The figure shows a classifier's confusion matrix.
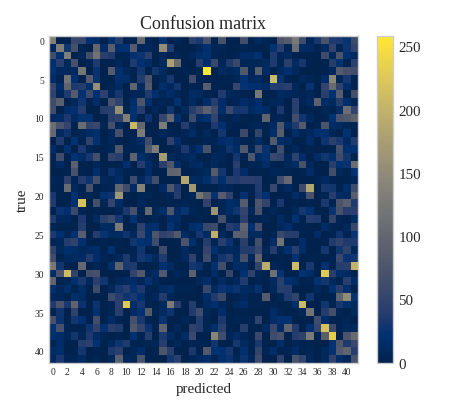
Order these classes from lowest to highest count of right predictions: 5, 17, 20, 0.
5, 17, 20, 0
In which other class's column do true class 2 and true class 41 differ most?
6
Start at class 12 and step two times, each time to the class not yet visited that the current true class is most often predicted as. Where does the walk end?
33
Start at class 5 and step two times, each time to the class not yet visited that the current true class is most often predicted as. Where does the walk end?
37
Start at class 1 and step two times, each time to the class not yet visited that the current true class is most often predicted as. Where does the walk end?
11
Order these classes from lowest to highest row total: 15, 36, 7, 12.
36, 12, 7, 15
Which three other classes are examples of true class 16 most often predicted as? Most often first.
41, 3, 34
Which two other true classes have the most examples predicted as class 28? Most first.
7, 4
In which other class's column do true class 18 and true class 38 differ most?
35
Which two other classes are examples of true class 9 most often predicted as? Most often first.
40, 21
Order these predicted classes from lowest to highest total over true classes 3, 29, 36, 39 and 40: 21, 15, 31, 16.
31, 21, 15, 16
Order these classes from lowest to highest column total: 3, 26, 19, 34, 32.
32, 34, 19, 3, 26
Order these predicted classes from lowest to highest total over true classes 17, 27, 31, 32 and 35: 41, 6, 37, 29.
29, 41, 37, 6
